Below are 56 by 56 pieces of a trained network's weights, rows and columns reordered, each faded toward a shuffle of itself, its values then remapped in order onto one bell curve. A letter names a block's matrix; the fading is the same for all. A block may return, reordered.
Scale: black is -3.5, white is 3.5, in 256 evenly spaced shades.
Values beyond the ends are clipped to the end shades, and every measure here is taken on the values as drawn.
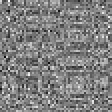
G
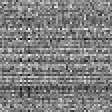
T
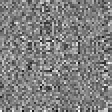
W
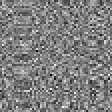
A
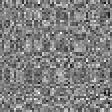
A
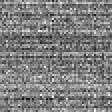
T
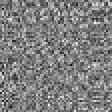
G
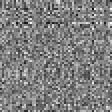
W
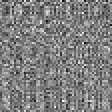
A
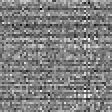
T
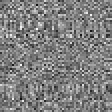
G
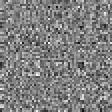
W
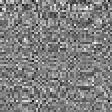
A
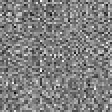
G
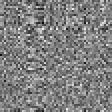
W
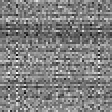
T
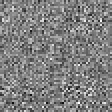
W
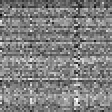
T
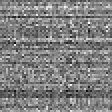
T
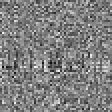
W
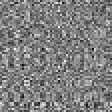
A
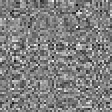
G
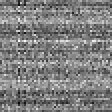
T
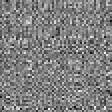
A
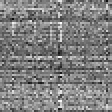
T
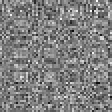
A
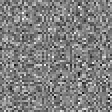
G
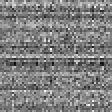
T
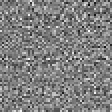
G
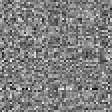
W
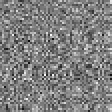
A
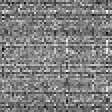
T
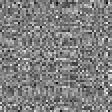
G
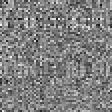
W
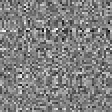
W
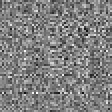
W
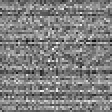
T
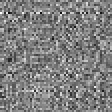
W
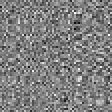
G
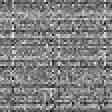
T
